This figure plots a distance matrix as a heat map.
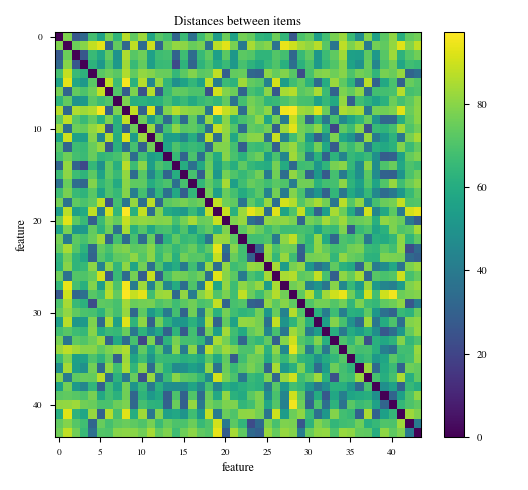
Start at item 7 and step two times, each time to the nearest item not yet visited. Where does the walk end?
21
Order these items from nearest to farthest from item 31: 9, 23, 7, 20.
7, 9, 20, 23
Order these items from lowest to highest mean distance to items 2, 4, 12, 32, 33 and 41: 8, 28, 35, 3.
3, 35, 8, 28
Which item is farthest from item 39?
28
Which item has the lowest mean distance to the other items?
38
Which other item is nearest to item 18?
6
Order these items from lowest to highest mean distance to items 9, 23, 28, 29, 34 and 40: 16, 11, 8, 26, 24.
24, 11, 16, 26, 8
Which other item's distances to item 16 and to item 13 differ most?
40
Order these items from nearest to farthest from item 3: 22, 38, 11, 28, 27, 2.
2, 28, 38, 11, 27, 22
